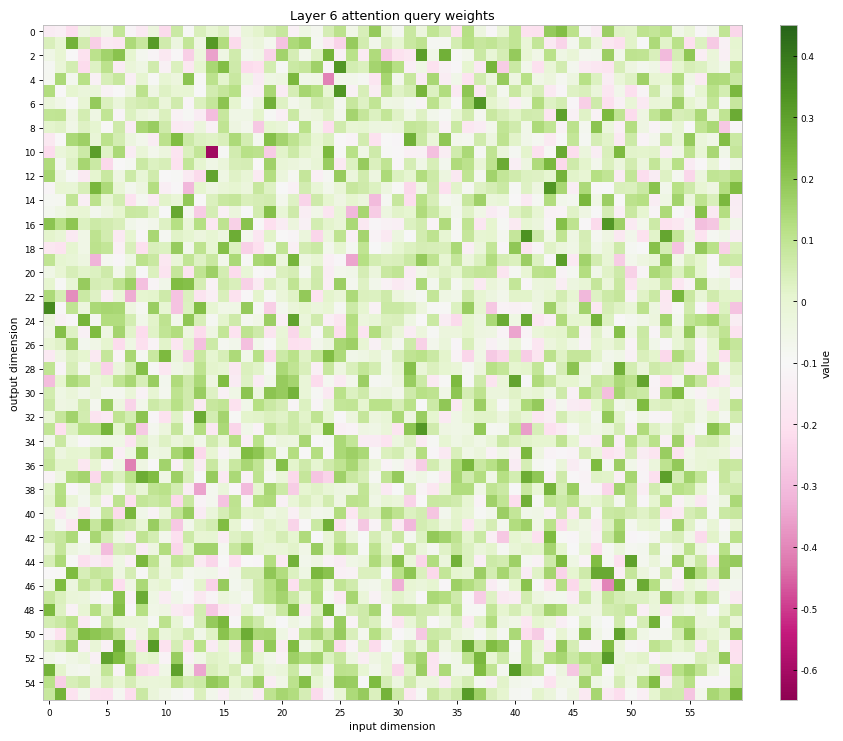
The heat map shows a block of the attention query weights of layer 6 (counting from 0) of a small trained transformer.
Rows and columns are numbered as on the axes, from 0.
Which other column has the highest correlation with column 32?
7
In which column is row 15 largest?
11
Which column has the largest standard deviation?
14
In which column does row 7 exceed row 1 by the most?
44
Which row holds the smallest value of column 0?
29
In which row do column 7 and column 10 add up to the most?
27
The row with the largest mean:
45
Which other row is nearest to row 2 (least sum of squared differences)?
48
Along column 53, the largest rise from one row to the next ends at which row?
17
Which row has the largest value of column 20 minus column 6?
46
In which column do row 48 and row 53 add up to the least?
53
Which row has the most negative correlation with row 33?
39
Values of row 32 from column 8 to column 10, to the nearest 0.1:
0.2 -0.1 -0.2
